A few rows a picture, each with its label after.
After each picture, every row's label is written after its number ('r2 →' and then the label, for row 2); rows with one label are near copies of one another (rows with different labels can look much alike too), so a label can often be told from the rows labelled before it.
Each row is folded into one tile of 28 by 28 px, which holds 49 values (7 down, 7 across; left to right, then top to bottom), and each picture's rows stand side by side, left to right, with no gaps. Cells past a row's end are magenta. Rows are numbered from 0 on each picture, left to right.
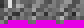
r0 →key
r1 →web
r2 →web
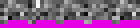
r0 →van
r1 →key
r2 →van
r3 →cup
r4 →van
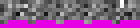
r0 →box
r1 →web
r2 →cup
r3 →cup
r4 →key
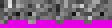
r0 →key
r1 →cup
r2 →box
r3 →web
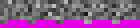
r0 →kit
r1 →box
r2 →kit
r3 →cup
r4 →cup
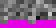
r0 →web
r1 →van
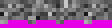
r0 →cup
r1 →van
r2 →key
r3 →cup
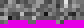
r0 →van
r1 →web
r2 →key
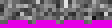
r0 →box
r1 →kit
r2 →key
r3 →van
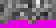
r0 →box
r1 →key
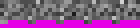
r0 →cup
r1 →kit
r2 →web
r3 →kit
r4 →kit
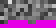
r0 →kit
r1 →box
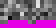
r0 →van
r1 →key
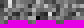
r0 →key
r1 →van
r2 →box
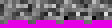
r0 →box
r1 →box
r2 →van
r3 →van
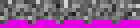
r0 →kit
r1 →kit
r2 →key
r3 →kit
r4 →box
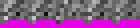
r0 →web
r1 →web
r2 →kit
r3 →web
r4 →web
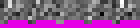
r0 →key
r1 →kit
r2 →cup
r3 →web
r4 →key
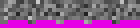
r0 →web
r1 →kit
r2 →cup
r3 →cup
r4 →kit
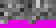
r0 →cup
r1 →key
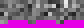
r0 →cup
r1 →box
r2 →key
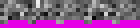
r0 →van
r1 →key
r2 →cup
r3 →van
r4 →cup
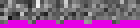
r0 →van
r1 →key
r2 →key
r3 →cup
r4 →kit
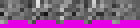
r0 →cup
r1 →key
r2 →web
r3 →key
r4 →cup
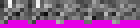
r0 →key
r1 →key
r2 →cup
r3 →van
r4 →cup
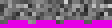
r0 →box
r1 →cup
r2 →kit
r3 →box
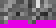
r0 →web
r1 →key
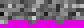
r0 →cup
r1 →web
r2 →box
